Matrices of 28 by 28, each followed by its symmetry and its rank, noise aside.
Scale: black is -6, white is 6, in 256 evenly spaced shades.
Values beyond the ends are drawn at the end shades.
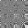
symmetric, rank two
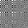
symmetric, rank one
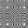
symmetric, rank one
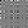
symmetric, rank one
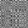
no symmetry, rank two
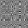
no symmetry, rank three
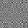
no symmetry, rank two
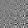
antisymmetric, rank two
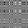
no symmetry, rank one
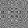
no symmetry, rank two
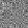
no symmetry, rank three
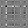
symmetric, rank one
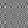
no symmetry, rank one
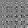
symmetric, rank two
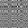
no symmetry, rank one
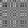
symmetric, rank one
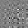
antisymmetric, rank two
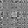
no symmetry, rank three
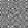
no symmetry, rank three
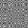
antisymmetric, rank two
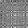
symmetric, rank one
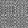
no symmetry, rank three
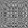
antisymmetric, rank two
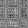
antisymmetric, rank two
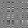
no symmetry, rank one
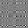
no symmetry, rank one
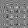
antisymmetric, rank two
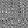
no symmetry, rank three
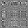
antisymmetric, rank two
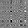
no symmetry, rank two
